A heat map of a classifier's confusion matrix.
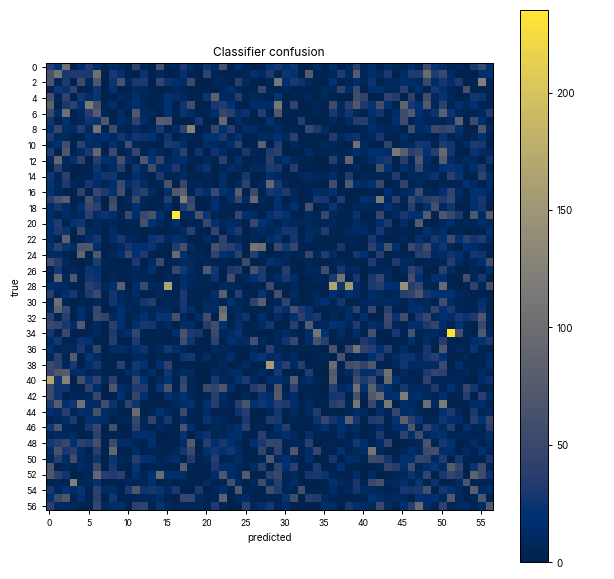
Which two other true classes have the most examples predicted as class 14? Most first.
52, 7
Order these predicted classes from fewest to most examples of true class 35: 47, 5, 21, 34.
47, 5, 21, 34
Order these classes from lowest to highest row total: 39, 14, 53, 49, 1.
14, 53, 39, 49, 1
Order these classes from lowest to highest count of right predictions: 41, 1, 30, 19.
30, 19, 41, 1
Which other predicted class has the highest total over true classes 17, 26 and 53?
42
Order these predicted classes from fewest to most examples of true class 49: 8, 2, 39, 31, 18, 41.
39, 2, 18, 31, 8, 41
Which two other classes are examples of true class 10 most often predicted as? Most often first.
39, 27
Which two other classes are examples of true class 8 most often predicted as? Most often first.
18, 6
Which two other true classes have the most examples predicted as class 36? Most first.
28, 38
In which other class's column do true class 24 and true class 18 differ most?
16
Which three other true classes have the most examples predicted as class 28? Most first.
38, 15, 50
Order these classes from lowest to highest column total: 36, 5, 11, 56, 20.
20, 56, 5, 36, 11
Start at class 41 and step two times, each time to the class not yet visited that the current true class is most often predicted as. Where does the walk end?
43
